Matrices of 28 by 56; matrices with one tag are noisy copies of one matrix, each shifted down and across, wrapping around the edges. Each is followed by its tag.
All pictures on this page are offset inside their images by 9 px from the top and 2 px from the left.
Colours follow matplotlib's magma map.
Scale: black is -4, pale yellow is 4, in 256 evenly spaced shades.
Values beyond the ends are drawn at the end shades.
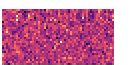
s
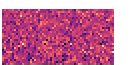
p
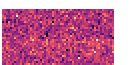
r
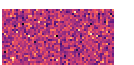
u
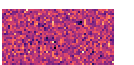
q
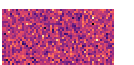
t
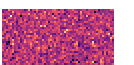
q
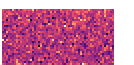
r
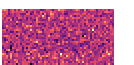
r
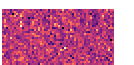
s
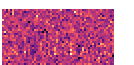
s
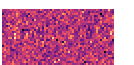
s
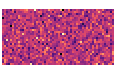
u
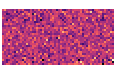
p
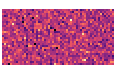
t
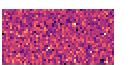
q
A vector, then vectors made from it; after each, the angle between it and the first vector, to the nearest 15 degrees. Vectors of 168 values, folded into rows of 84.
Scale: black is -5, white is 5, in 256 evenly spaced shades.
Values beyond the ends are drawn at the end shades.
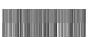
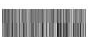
150 degrees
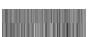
105 degrees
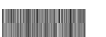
60 degrees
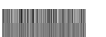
90 degrees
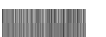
105 degrees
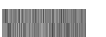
105 degrees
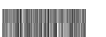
30 degrees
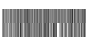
30 degrees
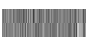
75 degrees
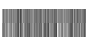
15 degrees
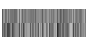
150 degrees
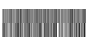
30 degrees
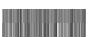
15 degrees
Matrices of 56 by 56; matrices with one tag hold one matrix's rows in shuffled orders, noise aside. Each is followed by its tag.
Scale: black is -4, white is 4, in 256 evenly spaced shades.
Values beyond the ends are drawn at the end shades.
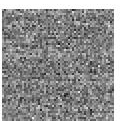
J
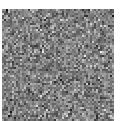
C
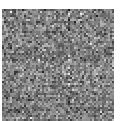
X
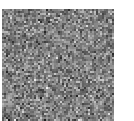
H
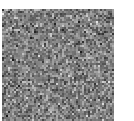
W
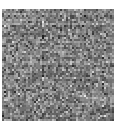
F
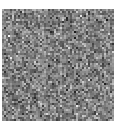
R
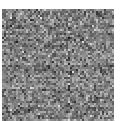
X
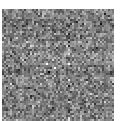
X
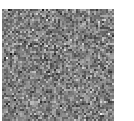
C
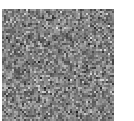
H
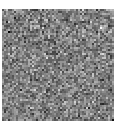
C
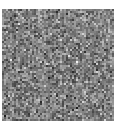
R
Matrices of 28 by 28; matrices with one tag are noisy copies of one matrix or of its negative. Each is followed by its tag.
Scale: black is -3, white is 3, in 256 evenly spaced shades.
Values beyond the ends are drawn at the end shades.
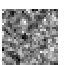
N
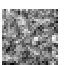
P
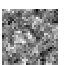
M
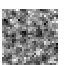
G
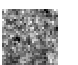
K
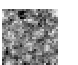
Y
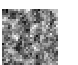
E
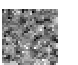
P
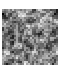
Y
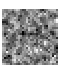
G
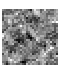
M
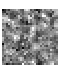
E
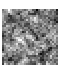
M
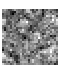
N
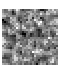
G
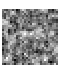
G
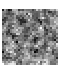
P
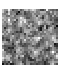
P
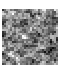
N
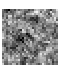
M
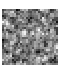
G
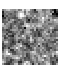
Y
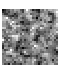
E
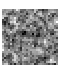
G
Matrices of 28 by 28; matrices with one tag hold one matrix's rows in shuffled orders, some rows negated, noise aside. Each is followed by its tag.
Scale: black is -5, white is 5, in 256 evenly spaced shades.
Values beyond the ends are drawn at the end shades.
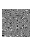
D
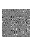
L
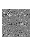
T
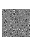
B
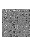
B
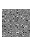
D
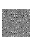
L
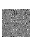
L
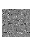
T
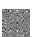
D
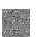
B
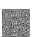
L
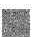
B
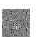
L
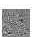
T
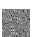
L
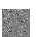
T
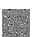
T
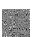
B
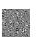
D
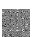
D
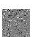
T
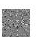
D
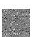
B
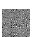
L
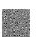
B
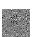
L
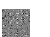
D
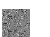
T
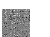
B
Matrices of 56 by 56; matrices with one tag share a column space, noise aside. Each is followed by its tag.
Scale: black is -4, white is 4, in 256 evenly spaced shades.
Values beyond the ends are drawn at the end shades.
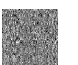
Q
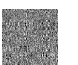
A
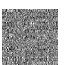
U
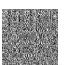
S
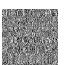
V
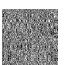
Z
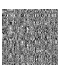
Q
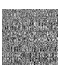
A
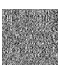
S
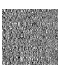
U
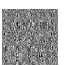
A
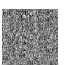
S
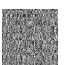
Q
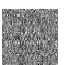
Q
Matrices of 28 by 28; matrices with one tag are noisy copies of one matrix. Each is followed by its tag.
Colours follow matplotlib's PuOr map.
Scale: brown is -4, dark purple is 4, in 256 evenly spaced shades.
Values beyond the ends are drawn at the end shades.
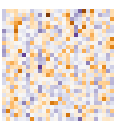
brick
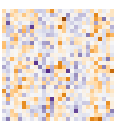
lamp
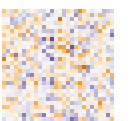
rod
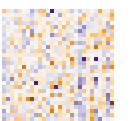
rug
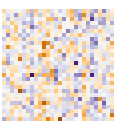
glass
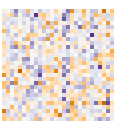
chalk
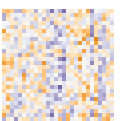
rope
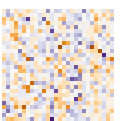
lamp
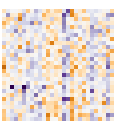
chalk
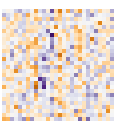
rod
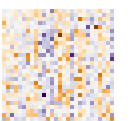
rod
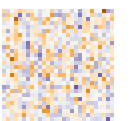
brick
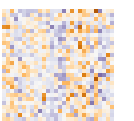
rope
